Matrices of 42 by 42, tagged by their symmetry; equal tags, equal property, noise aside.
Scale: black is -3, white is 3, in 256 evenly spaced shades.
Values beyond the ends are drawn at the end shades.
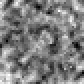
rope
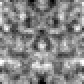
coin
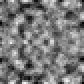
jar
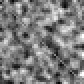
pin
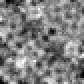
rope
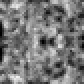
jar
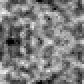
jar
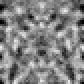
coin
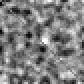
pin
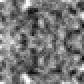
jar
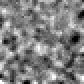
pin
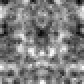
coin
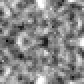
jar
